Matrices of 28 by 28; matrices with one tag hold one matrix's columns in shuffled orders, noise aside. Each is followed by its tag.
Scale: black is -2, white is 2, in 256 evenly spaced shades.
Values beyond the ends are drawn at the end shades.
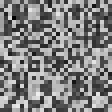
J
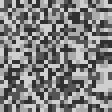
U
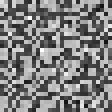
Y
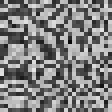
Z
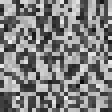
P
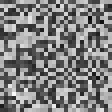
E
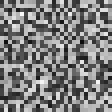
U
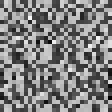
U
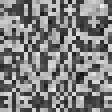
P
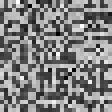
U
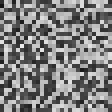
U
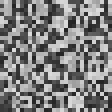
P
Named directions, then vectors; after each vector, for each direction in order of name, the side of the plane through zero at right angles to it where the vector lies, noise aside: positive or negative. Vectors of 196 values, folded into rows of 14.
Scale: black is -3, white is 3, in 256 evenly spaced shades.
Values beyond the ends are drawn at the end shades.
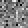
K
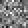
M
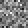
negative, positive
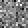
negative, positive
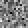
positive, negative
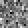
positive, negative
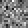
positive, positive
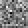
negative, negative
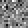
positive, positive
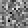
negative, negative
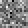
negative, negative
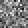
negative, positive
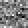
negative, positive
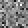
negative, positive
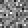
negative, positive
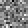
negative, negative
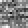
negative, negative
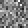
negative, positive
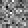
positive, positive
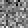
positive, negative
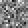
negative, negative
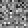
positive, positive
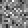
positive, positive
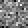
negative, positive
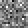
negative, negative
